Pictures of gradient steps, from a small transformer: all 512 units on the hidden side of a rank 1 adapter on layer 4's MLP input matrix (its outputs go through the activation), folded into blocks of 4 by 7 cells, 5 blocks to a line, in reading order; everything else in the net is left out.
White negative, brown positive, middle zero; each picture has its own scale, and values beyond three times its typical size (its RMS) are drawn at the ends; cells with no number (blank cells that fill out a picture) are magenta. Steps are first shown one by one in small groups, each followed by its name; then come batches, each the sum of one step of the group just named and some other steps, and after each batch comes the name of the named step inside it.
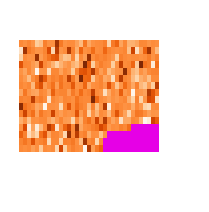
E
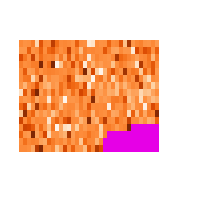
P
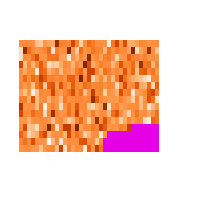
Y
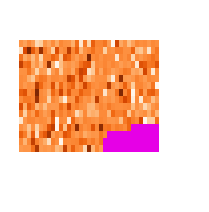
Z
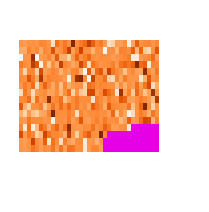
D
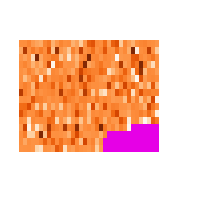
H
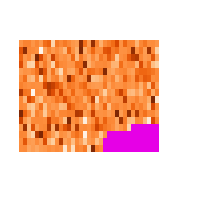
H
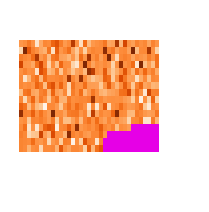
E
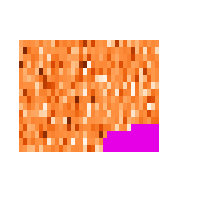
D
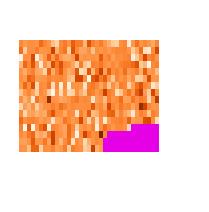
D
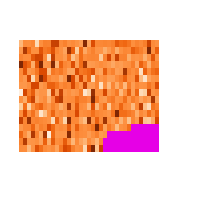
P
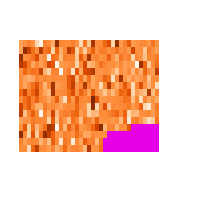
Z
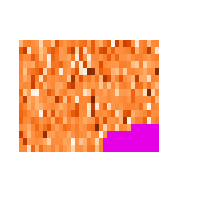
Y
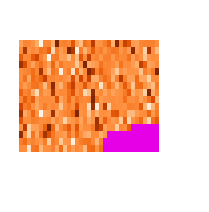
Y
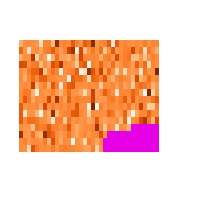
D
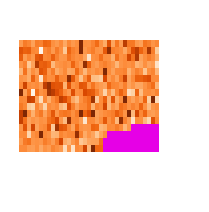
H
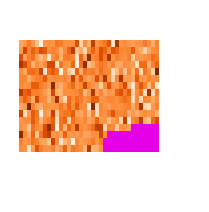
Z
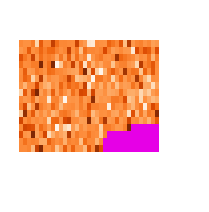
P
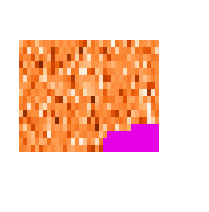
P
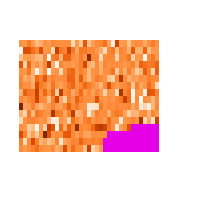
Z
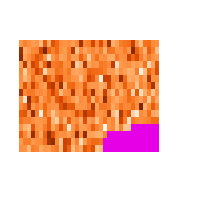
H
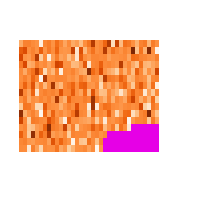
H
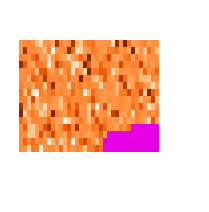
Y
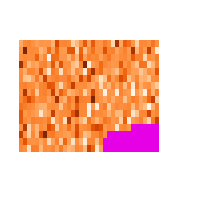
E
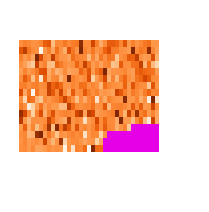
H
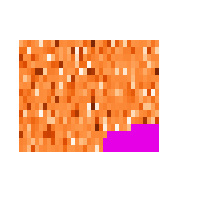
H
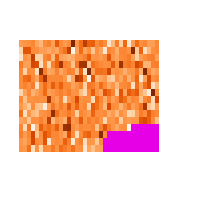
D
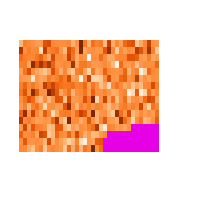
P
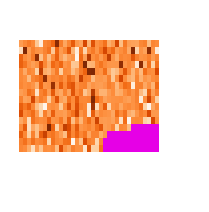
E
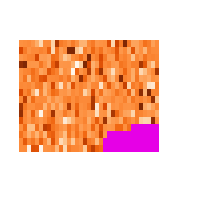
E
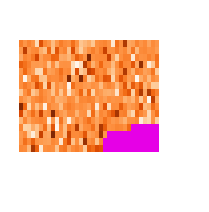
E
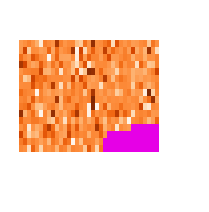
E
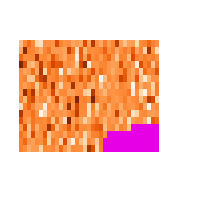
E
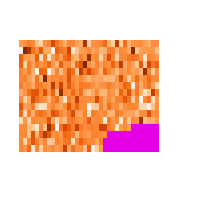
Z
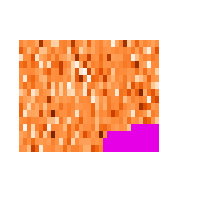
D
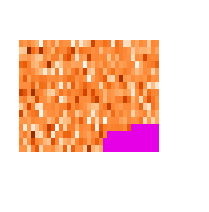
Z
